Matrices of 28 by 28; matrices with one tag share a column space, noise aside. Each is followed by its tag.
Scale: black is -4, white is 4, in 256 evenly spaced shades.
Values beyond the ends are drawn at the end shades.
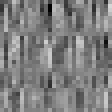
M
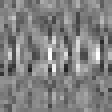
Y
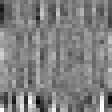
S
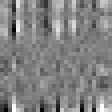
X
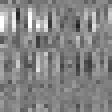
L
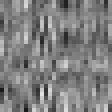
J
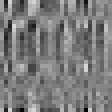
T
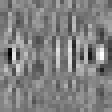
Y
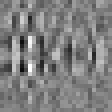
Y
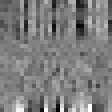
X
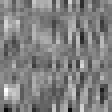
J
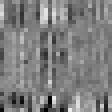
S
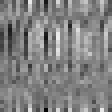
T
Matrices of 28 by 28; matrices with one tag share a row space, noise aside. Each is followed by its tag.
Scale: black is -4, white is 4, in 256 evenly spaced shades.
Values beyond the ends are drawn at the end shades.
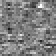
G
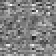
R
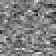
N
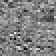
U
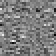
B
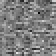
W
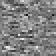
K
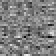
U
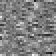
N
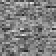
K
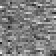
G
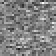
W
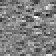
N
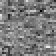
G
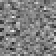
B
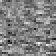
G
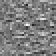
W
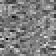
B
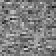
K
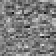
W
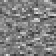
N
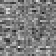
R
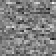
W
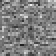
K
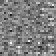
U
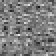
U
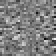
B
